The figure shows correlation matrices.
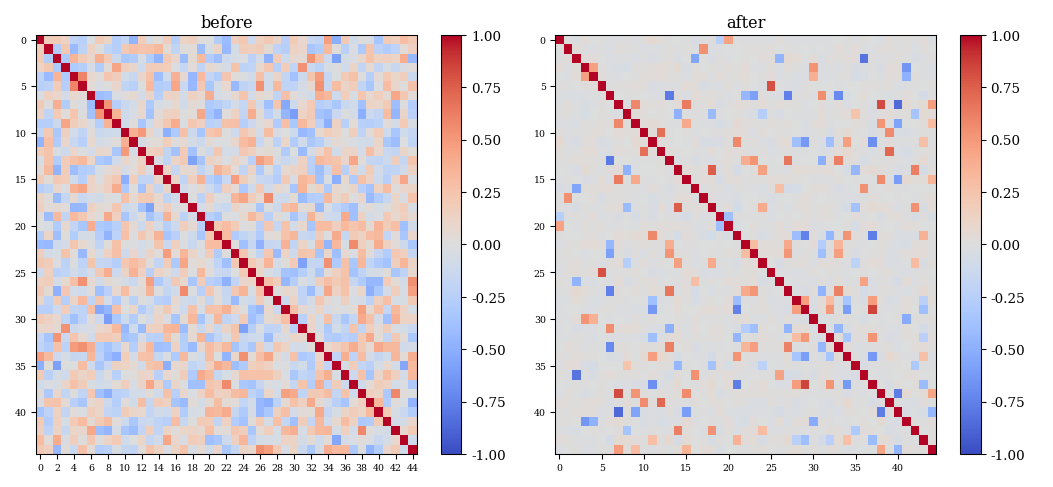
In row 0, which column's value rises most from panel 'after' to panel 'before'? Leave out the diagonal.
34
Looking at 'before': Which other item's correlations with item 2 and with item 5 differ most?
35
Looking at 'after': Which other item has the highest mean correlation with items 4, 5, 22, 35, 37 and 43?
25
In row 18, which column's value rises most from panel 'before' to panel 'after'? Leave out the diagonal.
14
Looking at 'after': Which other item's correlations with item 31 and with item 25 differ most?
5
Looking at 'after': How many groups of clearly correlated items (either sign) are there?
10
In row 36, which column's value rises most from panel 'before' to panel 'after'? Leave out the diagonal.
16
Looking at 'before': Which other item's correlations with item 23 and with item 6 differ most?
33
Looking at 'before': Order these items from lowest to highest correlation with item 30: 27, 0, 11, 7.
11, 7, 27, 0
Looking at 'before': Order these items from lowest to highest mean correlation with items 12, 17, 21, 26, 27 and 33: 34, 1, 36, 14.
14, 1, 36, 34
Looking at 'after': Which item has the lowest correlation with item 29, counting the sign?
21
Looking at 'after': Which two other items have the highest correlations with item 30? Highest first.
3, 4
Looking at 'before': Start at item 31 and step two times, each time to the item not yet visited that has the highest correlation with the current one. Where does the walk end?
9
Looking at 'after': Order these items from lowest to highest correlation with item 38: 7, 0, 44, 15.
0, 44, 15, 7
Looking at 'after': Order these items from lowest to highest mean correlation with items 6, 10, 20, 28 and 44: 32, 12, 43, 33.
33, 43, 32, 12
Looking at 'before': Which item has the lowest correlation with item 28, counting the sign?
23
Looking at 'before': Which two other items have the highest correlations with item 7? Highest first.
8, 2
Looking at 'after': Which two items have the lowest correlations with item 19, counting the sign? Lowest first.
20, 0
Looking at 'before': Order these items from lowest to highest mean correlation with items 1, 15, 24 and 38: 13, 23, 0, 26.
26, 13, 0, 23
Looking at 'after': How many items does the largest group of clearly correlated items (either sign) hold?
8
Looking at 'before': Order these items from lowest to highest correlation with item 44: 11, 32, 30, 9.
32, 11, 9, 30
